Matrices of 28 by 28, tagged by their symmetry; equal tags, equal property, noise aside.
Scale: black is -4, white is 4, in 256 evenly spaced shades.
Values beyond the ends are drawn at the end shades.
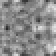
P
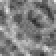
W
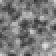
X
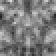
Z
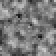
W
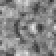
P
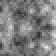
P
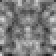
Z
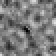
W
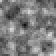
X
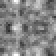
P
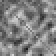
X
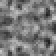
P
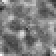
W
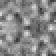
P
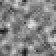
W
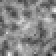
X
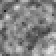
X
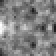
P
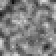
X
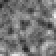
X
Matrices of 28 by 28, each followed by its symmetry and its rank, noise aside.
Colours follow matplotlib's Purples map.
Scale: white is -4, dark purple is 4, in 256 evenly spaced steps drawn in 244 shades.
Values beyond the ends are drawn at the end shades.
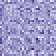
no symmetry, rank five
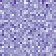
no symmetry, rank six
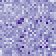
symmetric, rank seven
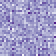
antisymmetric, rank six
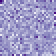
symmetric, rank five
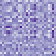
no symmetry, rank five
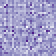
symmetric, rank seven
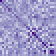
symmetric, rank five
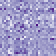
antisymmetric, rank six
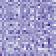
antisymmetric, rank six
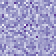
symmetric, rank five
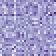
antisymmetric, rank six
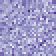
symmetric, rank seven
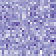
antisymmetric, rank six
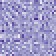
antisymmetric, rank six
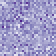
symmetric, rank seven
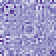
symmetric, rank six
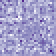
symmetric, rank six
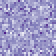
no symmetry, rank seven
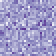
no symmetry, rank five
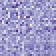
no symmetry, rank six
